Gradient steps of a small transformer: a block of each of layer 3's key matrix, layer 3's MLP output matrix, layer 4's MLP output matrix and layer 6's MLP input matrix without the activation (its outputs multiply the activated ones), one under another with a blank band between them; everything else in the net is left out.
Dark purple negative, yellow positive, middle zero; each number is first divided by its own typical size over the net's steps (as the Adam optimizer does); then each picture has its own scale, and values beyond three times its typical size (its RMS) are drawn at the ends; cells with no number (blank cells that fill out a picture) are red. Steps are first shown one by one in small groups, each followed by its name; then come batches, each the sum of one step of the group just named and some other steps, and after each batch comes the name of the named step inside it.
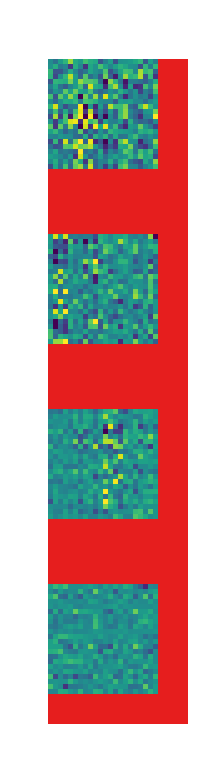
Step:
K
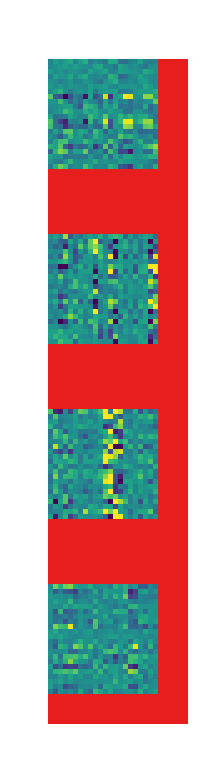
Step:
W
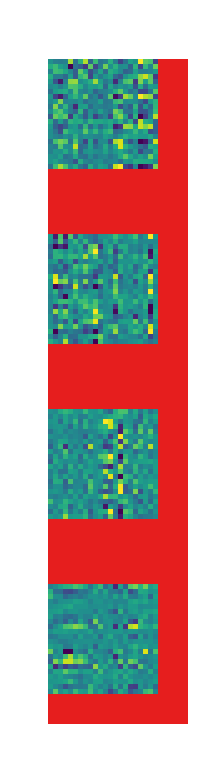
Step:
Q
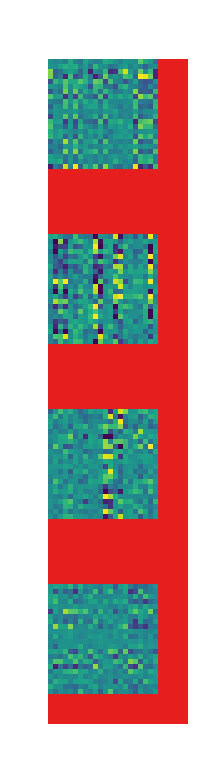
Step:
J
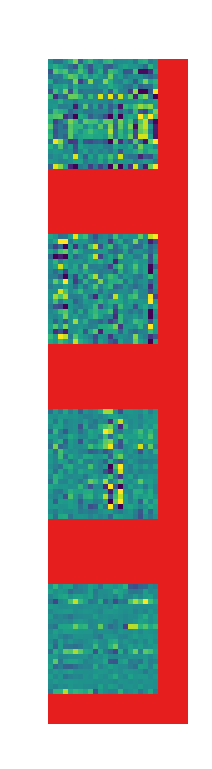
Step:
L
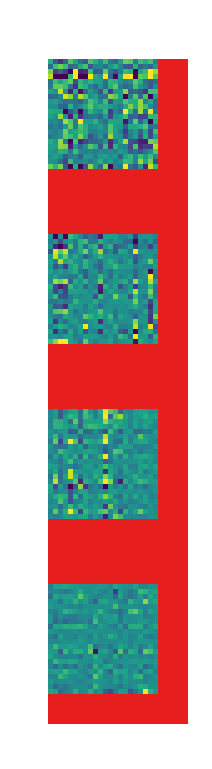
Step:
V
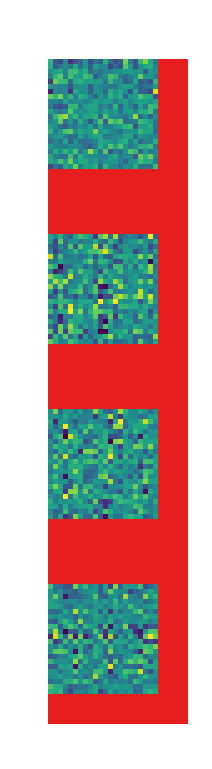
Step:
J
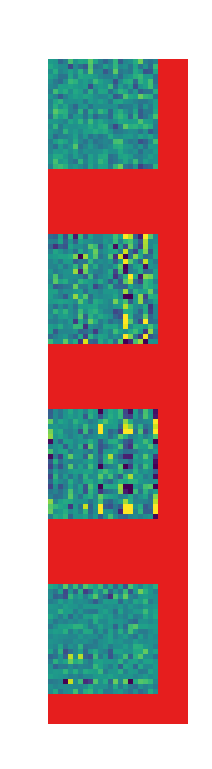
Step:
Q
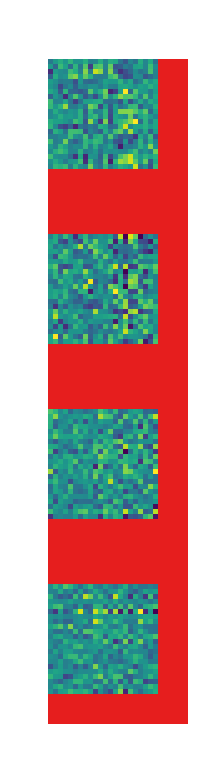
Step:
W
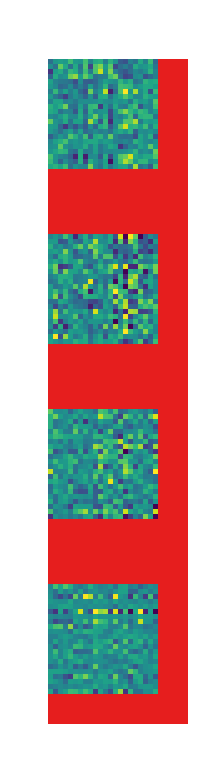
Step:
W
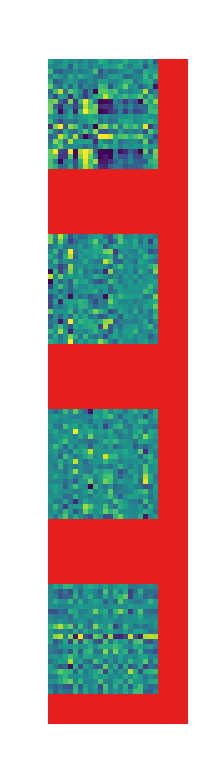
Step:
W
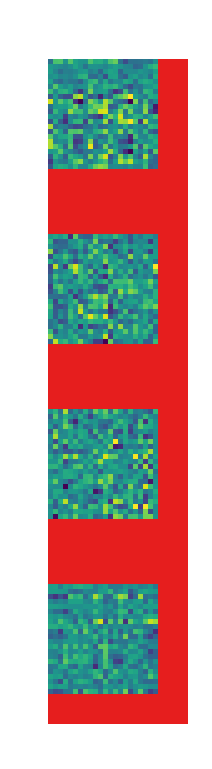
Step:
W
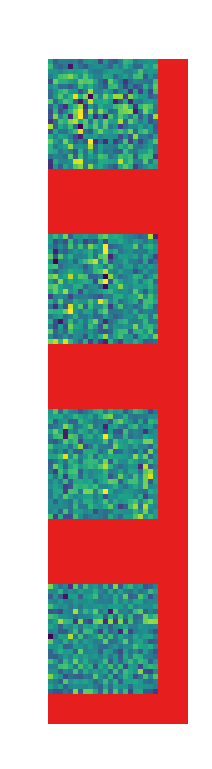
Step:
K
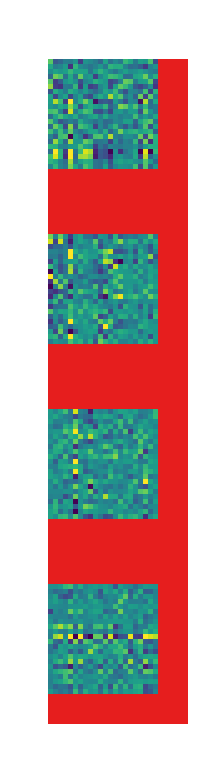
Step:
J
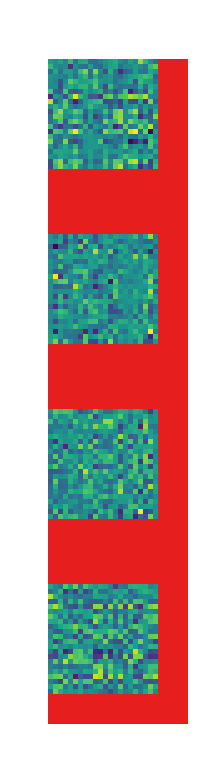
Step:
Q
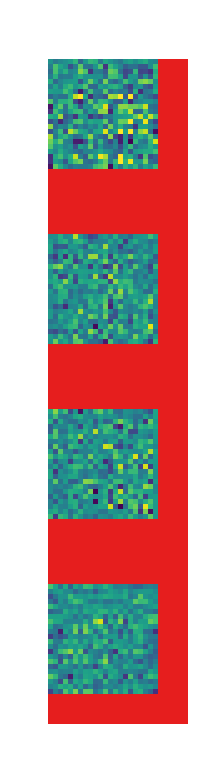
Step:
L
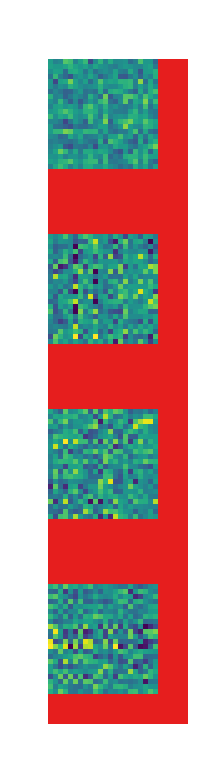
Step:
W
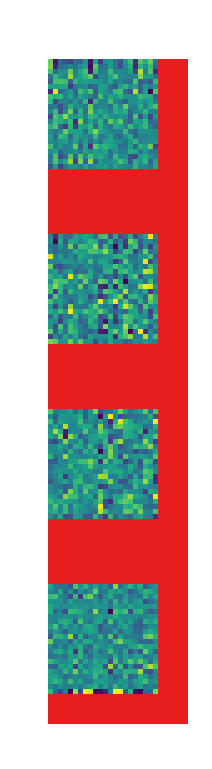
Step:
J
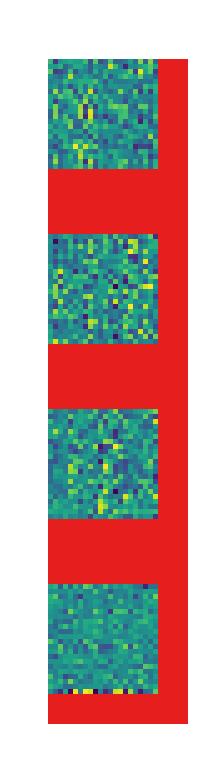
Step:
K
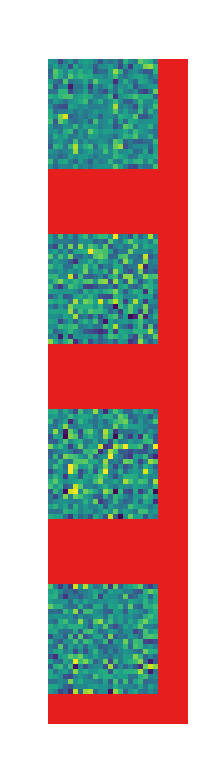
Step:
Q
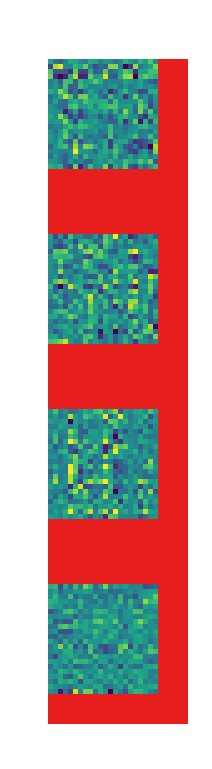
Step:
V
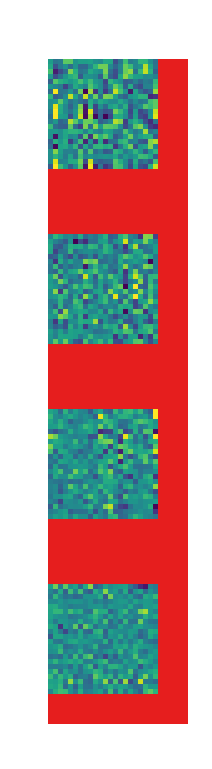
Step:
K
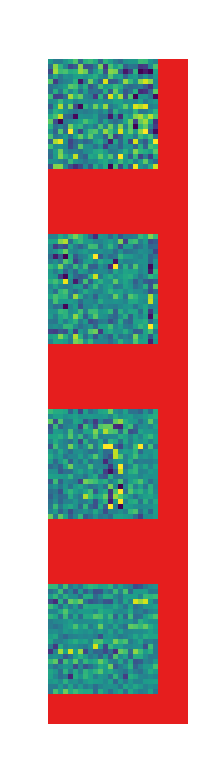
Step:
L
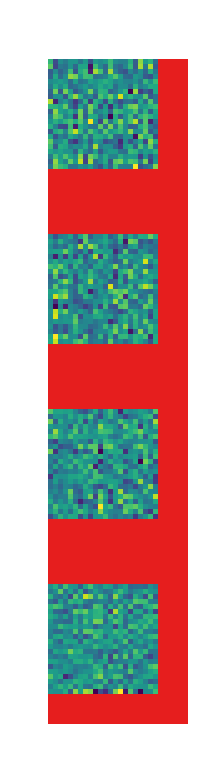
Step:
L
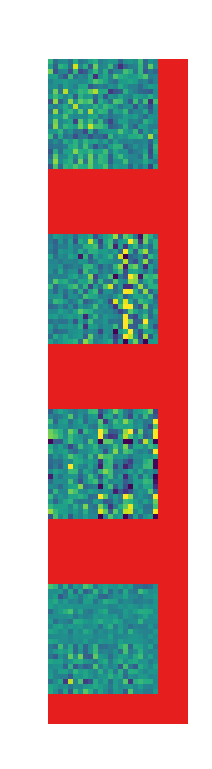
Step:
J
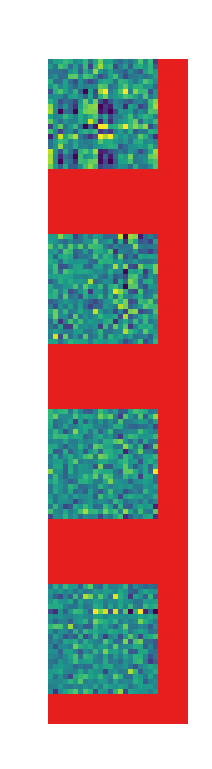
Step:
W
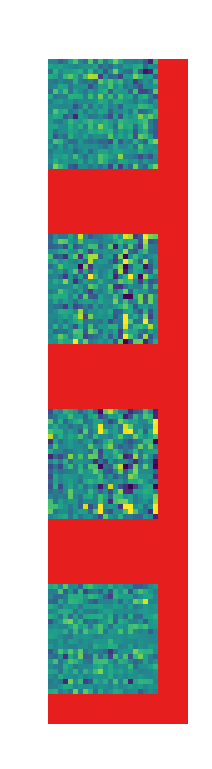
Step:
L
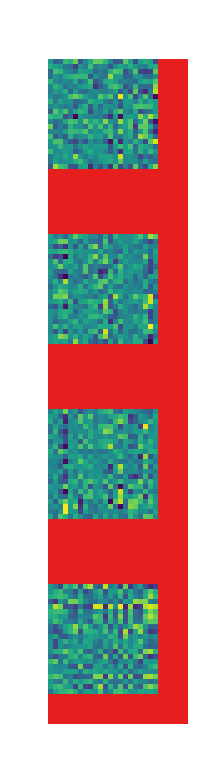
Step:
L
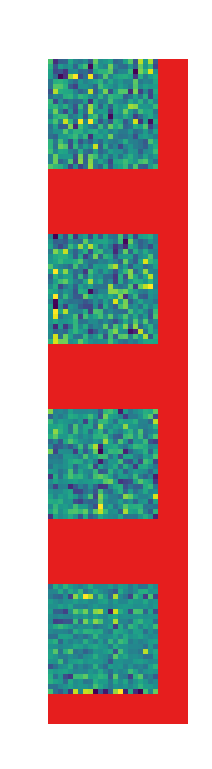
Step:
V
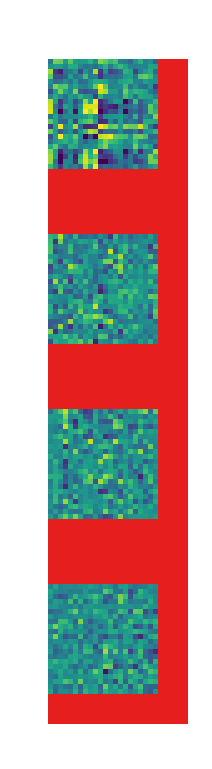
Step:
J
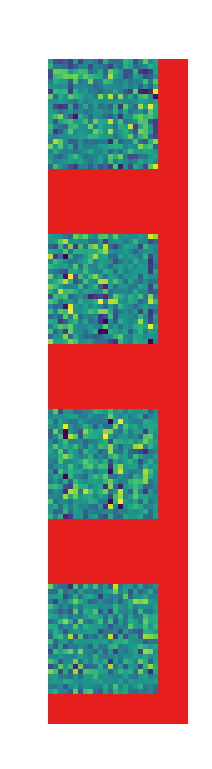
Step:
L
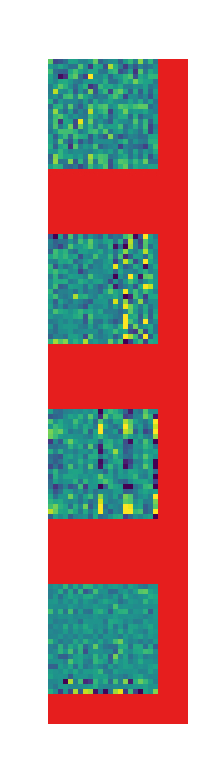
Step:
V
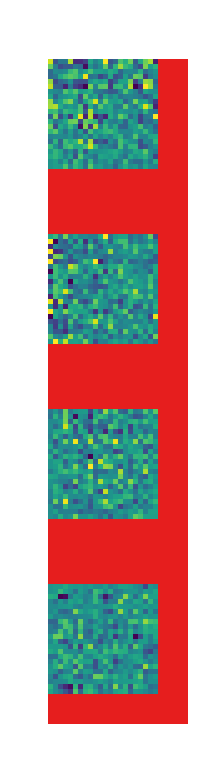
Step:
K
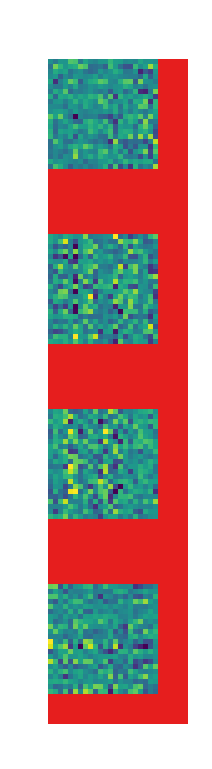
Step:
L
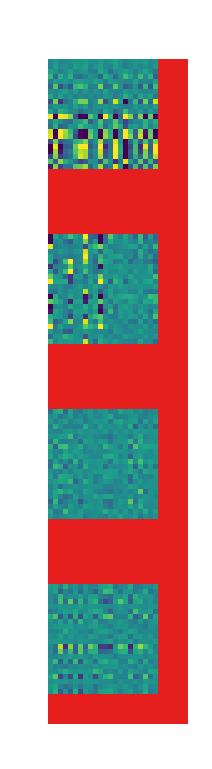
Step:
J
